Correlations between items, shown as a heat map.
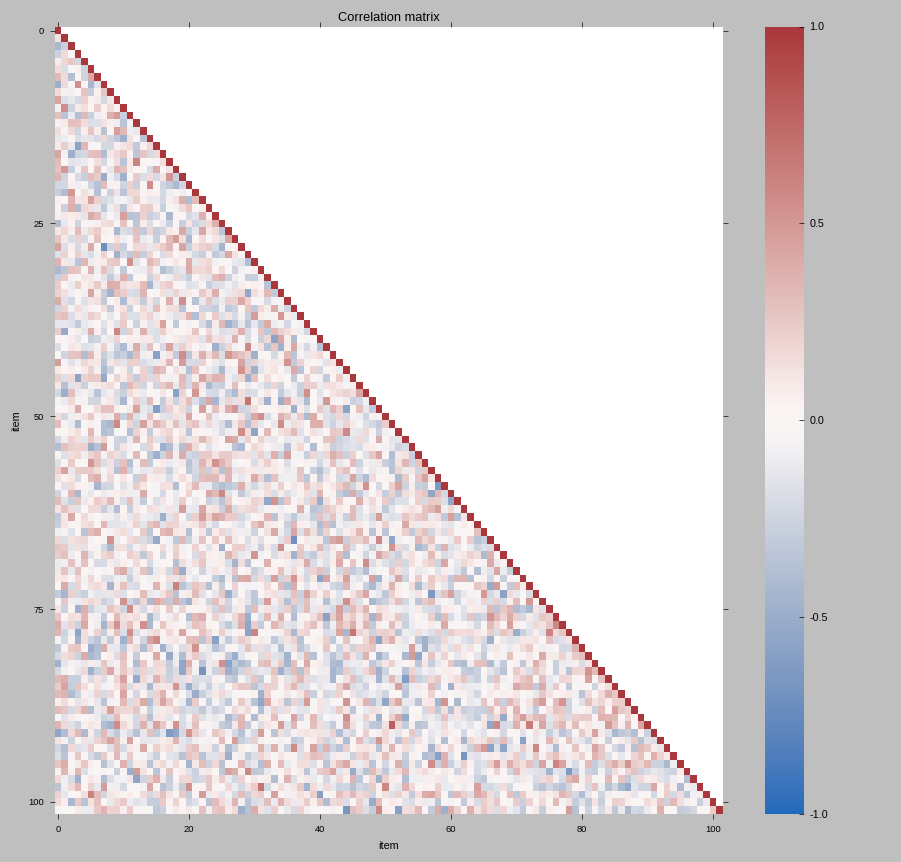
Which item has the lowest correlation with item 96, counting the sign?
78
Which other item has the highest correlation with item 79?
15
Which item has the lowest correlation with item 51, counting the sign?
66
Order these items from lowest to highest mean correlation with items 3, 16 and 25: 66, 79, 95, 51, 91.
79, 51, 95, 66, 91
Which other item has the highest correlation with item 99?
5
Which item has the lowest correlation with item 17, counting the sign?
91
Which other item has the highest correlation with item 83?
81
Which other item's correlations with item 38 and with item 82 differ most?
98
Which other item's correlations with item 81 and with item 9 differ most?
39
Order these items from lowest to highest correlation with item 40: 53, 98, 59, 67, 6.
6, 98, 53, 59, 67
